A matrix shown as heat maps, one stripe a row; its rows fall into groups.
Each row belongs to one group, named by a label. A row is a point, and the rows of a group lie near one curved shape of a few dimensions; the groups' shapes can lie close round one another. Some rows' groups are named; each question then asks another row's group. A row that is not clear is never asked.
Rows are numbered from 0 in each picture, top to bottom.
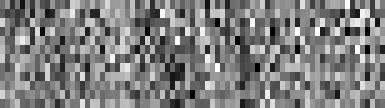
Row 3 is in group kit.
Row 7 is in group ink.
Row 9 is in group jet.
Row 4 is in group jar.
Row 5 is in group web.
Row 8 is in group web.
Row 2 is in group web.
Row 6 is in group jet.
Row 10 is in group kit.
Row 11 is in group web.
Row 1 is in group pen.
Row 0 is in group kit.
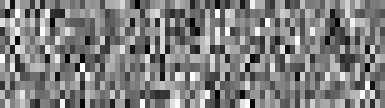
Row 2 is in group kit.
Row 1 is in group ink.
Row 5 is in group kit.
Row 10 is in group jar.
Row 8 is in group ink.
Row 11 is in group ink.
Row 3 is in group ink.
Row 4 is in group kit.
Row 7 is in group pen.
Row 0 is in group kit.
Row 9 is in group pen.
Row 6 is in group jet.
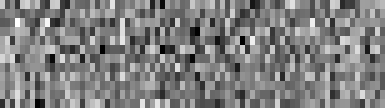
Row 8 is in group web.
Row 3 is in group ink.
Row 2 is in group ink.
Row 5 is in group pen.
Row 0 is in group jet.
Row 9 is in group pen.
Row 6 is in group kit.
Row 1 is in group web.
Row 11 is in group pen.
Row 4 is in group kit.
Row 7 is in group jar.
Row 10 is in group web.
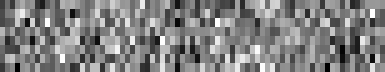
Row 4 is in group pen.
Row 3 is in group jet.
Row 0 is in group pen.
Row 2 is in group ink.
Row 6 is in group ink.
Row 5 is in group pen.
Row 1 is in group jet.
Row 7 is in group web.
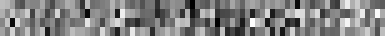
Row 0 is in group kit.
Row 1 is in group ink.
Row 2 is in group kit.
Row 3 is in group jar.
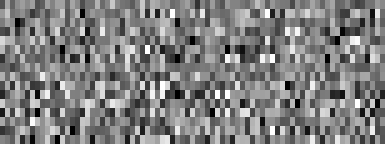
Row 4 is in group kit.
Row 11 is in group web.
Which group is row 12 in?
ink
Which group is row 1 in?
ink
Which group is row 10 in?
ink
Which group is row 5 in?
ink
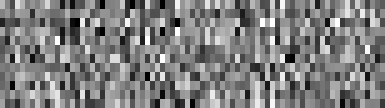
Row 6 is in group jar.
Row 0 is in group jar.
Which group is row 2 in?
web
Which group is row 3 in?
jar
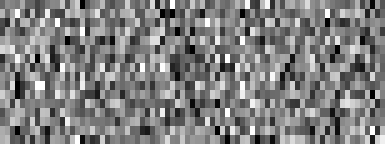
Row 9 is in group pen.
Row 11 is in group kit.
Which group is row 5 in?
kit
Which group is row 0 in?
ink
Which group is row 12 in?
ink
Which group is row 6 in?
ink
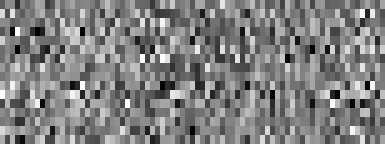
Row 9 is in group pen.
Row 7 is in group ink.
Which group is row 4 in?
web
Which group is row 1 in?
pen
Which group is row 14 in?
kit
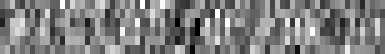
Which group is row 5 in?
kit
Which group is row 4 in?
ink
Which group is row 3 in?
ink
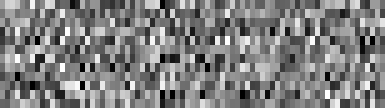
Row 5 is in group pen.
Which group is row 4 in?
ink
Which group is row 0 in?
pen
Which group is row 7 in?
ink
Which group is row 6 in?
pen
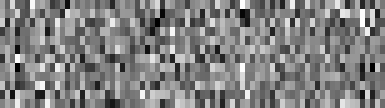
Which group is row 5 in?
web
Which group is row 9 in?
pen
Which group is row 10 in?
pen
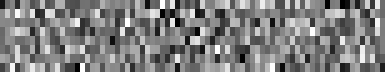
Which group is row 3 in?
ink
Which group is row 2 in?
ink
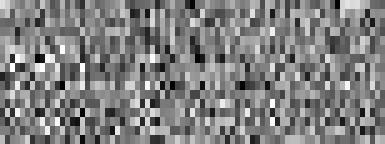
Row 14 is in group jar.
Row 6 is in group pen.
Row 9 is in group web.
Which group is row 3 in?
web
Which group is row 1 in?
kit
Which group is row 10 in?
ink
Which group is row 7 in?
pen
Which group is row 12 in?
pen
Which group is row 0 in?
kit
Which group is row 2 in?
ink
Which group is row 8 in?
kit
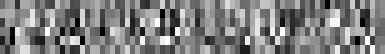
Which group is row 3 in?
jar
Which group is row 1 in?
pen
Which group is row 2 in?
pen
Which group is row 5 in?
jet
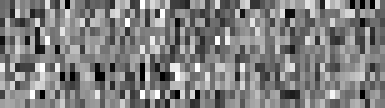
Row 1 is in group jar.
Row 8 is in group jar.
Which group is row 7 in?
pen
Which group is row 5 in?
pen
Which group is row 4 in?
ink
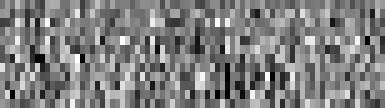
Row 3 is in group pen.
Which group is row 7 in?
ink
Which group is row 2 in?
ink
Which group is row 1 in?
ink
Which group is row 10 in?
kit
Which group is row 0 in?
pen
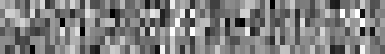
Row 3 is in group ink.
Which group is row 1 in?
pen
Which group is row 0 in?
web
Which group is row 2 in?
jar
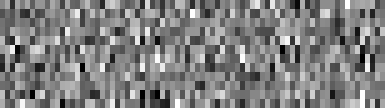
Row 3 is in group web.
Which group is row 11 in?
jar
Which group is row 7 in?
pen
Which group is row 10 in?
pen
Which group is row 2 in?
pen
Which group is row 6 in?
pen
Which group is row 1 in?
ink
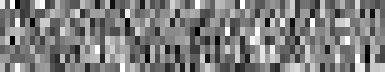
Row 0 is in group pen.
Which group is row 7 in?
ink
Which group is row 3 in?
ink
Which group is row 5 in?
web
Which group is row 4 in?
kit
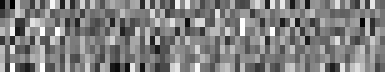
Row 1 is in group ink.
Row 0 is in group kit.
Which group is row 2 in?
pen
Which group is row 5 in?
pen
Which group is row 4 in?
kit
